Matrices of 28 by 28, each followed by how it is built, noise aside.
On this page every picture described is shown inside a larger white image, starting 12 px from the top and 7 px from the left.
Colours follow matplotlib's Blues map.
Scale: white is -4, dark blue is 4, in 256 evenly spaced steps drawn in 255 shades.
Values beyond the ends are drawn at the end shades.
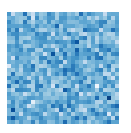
noise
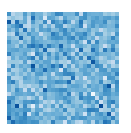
Toeplitz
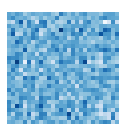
low rank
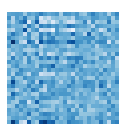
low rank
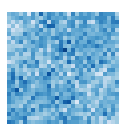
smooth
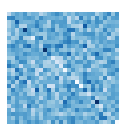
diagonal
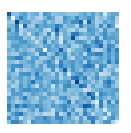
diagonal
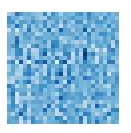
low rank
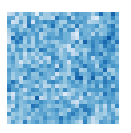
smooth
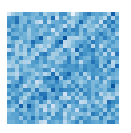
Hankel
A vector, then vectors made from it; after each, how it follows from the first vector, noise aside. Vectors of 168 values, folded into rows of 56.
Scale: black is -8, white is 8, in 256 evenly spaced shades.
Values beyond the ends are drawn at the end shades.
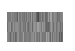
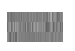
partly zeroed.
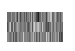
scaled up.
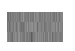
reversed, shrunk.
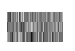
reversed, scaled up.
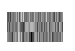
reversed, scaled up.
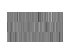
partly zeroed.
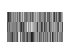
reversed, scaled up.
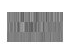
reversed, negated, partly zeroed.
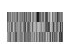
scaled up.
